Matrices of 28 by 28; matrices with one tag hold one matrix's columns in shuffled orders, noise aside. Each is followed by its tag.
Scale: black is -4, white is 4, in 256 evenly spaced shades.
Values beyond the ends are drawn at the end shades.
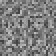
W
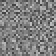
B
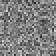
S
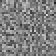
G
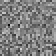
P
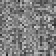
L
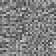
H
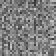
L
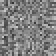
L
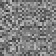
B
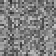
L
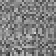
P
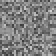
P
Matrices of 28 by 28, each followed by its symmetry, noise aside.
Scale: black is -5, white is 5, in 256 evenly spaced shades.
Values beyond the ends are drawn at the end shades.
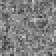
no symmetry.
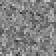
same after a half turn.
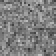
no symmetry.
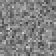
symmetric across the other diagonal.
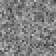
symmetric across the other diagonal.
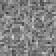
same after a half turn.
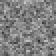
mirrored left to right.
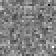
mirrored left to right.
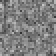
same after a half turn.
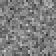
same after a half turn.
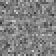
same after a half turn.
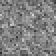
same after a half turn.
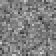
no symmetry.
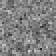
no symmetry.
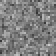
no symmetry.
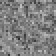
symmetric across the other diagonal.
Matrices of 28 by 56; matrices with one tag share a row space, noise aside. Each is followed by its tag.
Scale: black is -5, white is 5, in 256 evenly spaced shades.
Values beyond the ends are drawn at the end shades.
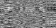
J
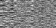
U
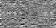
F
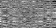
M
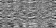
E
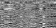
J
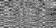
J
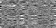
F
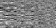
U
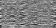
F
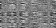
F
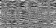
F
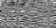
F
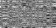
M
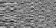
U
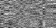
J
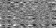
E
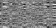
M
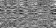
F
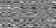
E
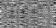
F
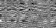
F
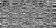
M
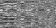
U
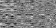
U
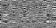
M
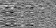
U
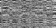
M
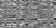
F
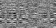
F
